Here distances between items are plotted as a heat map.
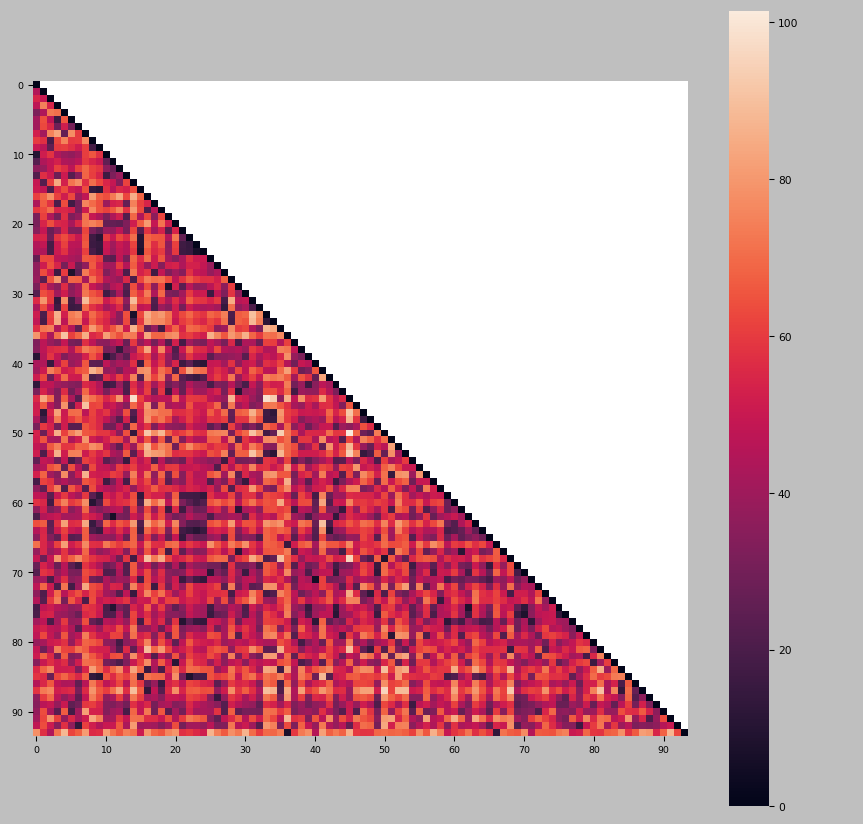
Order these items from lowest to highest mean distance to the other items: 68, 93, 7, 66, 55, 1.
1, 55, 68, 66, 7, 93
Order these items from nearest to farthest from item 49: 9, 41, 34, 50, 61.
61, 41, 9, 34, 50
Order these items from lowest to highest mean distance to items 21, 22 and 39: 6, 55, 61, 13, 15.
15, 61, 13, 6, 55
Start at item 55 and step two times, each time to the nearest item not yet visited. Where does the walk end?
88
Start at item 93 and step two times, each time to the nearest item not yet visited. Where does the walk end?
66
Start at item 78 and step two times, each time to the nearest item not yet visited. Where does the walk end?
6
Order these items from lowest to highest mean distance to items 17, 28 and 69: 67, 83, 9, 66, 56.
83, 67, 56, 9, 66
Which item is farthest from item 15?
41
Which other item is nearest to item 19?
29
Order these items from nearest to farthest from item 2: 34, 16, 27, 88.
27, 34, 88, 16
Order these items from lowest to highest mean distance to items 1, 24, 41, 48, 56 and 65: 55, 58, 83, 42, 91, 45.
83, 58, 42, 55, 91, 45
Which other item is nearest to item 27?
5
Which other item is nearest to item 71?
40
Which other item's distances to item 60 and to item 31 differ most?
8
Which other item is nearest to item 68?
50
